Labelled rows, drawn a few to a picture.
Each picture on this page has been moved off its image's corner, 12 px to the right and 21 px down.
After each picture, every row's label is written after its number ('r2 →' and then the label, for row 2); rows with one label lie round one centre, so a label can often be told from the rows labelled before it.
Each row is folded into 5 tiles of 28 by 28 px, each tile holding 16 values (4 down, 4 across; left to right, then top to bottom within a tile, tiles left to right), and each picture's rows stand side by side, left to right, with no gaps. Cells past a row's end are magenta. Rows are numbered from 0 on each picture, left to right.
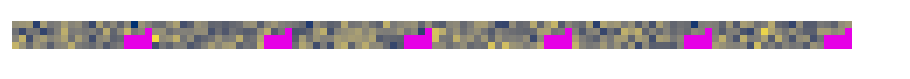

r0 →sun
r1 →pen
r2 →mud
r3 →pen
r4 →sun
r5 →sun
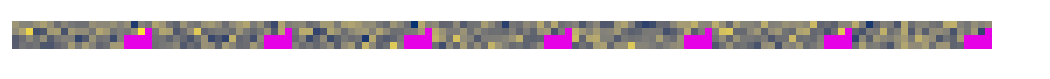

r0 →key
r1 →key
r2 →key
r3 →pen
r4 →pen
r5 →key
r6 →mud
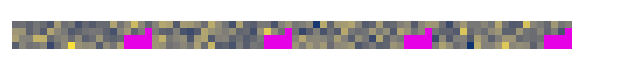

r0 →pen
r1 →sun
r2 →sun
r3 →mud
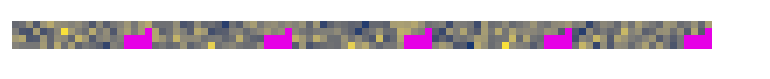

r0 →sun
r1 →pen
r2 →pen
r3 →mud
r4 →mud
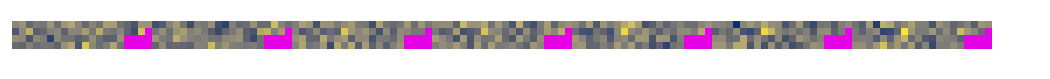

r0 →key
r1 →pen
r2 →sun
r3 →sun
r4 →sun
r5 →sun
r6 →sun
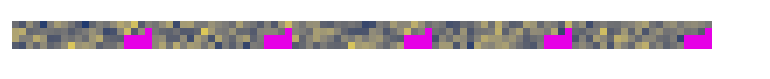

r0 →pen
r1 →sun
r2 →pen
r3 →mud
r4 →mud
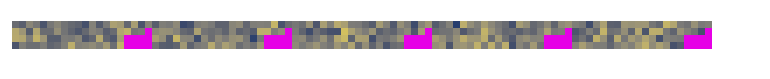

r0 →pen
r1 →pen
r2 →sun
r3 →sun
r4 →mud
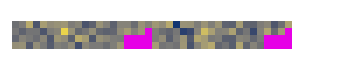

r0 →sun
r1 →sun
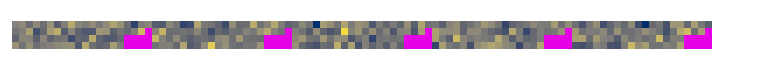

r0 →key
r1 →pen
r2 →sun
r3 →pen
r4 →pen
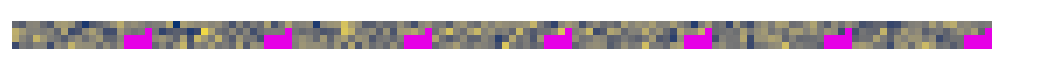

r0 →pen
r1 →sun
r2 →sun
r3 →key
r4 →key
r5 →mud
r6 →mud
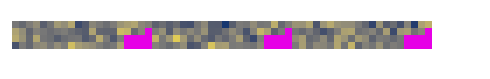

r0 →pen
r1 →pen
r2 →sun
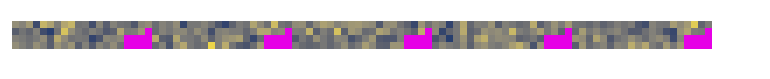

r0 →sun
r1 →pen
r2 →key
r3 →mud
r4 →pen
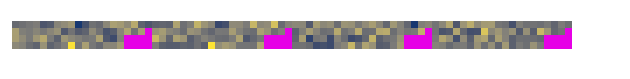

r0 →pen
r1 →pen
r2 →key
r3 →sun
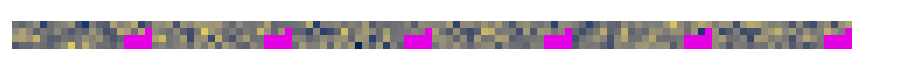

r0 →pen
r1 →sun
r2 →sun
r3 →sun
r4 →mud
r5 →sun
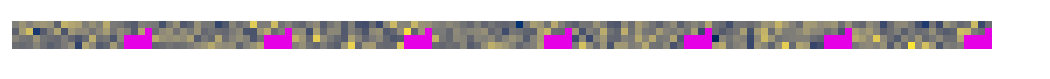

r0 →key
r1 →pen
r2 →pen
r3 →pen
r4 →mud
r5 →mud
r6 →pen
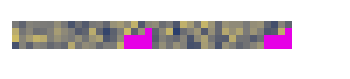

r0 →pen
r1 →key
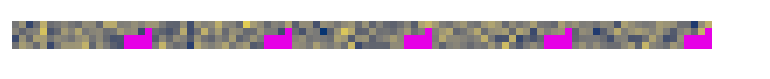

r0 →mud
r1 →mud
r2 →sun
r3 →key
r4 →key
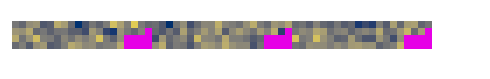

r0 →pen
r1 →mud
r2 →pen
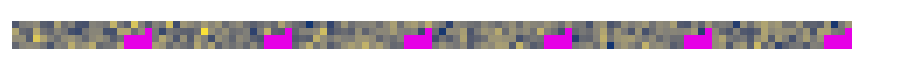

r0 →pen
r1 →sun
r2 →mud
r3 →mud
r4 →mud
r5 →sun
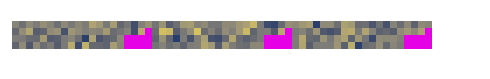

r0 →key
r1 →key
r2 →sun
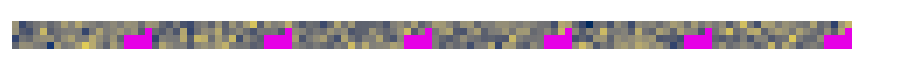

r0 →mud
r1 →mud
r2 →pen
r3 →key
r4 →mud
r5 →key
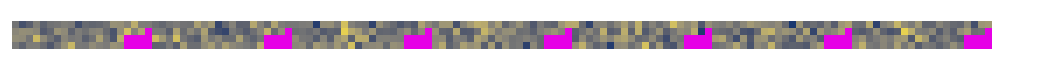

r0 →pen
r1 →pen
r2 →sun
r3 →sun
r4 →mud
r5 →sun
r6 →sun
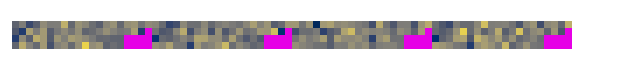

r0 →mud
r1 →mud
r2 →sun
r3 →mud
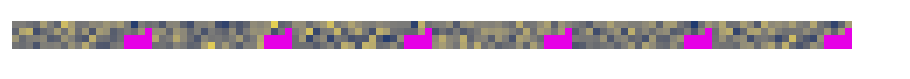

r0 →key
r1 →pen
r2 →key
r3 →sun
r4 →key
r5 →key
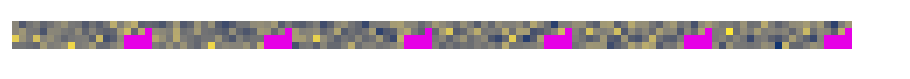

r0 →pen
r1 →pen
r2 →pen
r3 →key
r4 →key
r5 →key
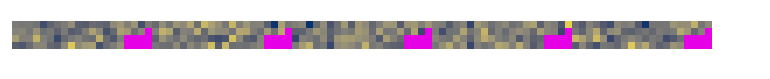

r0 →pen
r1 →key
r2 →mud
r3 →mud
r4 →pen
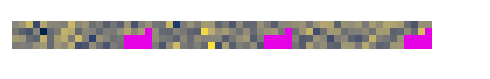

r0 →sun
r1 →sun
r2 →key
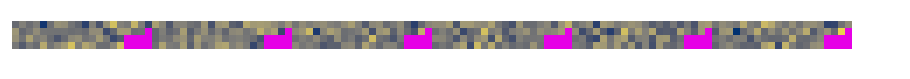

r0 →pen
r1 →mud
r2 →key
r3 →sun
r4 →sun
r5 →key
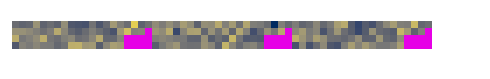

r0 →pen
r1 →key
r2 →pen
